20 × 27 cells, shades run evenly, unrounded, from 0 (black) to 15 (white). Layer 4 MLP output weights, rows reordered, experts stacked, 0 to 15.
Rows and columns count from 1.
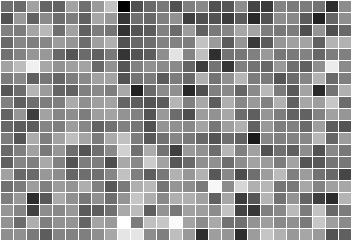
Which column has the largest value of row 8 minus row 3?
10
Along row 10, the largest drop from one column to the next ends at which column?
3
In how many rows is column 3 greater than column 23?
10
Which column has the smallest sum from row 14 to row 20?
19
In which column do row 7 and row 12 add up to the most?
25
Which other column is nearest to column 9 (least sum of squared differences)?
8
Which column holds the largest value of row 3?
4
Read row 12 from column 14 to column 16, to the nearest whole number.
8 7 6
